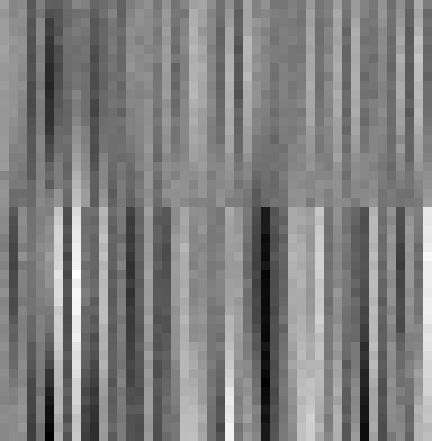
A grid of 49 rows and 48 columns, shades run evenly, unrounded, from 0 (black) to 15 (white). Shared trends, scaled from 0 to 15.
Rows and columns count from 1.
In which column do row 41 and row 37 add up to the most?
9
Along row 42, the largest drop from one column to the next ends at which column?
10
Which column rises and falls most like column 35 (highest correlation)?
26
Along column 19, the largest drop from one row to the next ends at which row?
24
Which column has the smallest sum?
30
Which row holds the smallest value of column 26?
23
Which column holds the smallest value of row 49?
6
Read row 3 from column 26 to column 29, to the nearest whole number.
9 6 10 9
